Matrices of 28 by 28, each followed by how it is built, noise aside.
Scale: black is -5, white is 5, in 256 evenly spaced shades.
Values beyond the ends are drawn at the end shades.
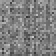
blocks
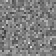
noise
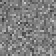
noise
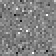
sparse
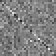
diagonal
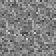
repeating columns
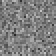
noise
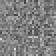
blocks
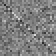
diagonal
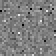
sparse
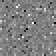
sparse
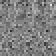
repeating columns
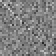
diagonal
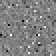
sparse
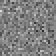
noise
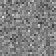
noise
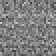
repeating columns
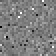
sparse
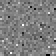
sparse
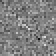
diagonal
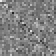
diagonal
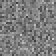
noise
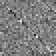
diagonal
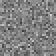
noise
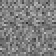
repeating columns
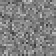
noise
